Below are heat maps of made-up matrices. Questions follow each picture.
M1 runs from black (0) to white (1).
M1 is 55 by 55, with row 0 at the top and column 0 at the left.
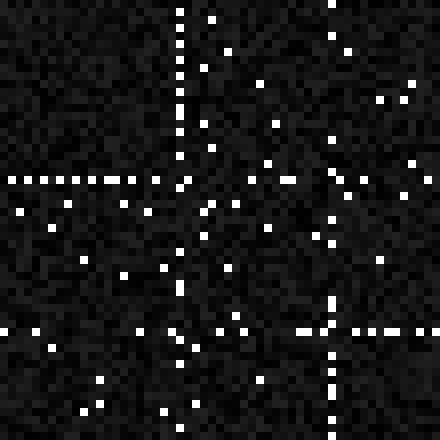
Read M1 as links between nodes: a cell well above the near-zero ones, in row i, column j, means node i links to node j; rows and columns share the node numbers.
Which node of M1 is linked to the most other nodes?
node 22
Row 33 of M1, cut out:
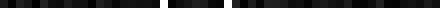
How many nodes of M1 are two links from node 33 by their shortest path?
2
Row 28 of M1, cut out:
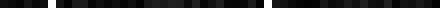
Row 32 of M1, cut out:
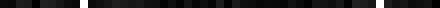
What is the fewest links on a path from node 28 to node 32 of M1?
5
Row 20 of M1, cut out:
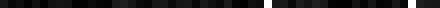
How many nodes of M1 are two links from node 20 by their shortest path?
2
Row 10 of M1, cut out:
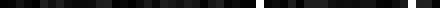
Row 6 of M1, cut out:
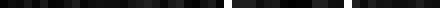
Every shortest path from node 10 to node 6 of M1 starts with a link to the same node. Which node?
node 51
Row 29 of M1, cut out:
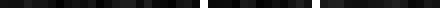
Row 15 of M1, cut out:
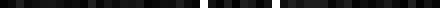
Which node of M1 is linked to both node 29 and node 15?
node 25
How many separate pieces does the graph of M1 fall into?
4
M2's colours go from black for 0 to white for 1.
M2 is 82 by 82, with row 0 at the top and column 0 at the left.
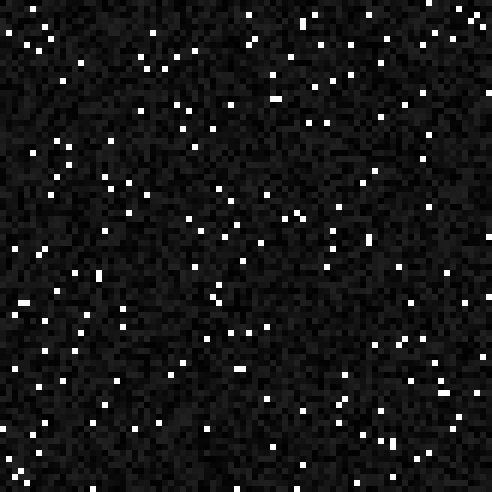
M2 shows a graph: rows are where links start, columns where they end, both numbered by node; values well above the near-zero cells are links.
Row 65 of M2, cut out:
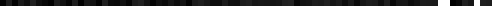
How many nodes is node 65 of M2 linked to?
3
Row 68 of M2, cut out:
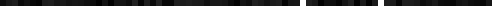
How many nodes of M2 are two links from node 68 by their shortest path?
7
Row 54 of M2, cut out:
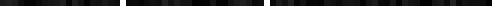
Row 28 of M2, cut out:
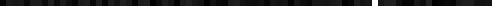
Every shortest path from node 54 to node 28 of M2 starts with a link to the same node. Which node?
node 44
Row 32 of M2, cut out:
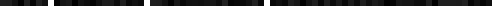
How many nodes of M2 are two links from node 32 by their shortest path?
4
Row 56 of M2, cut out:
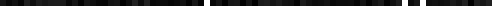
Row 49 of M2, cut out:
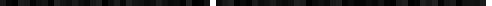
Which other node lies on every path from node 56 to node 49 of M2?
node 81
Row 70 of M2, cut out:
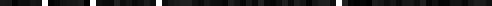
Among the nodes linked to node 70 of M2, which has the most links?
node 7
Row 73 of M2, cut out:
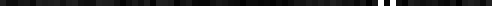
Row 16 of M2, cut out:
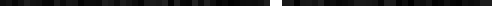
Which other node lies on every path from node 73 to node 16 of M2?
node 45
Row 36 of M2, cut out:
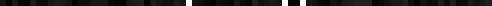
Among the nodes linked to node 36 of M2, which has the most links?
node 50
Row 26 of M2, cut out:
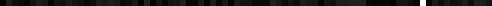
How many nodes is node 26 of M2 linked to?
1
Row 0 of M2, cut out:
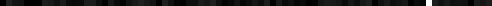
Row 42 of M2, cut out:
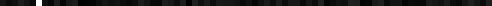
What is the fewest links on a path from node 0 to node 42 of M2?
4
